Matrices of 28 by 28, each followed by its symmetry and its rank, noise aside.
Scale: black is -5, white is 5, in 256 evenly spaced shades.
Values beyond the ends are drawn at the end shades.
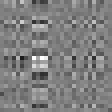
no symmetry, rank one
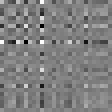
symmetric, rank one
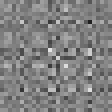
symmetric, rank two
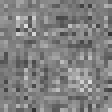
symmetric, rank three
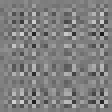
symmetric, rank one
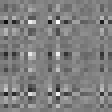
no symmetry, rank one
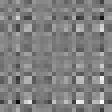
symmetric, rank one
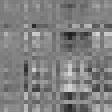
no symmetry, rank two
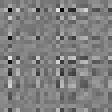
symmetric, rank one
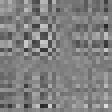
symmetric, rank one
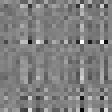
no symmetry, rank one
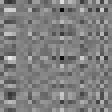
no symmetry, rank one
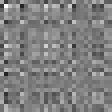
symmetric, rank one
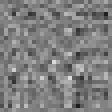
no symmetry, rank three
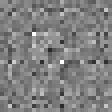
symmetric, rank three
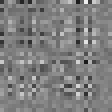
no symmetry, rank two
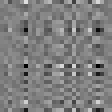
no symmetry, rank one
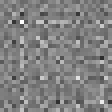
symmetric, rank three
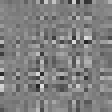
antisymmetric, rank two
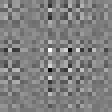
symmetric, rank one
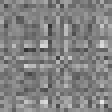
symmetric, rank three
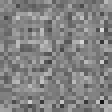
symmetric, rank three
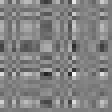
symmetric, rank one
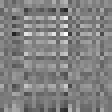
no symmetry, rank one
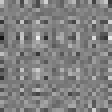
no symmetry, rank two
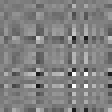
symmetric, rank one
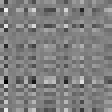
no symmetry, rank one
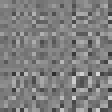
symmetric, rank two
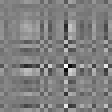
symmetric, rank one
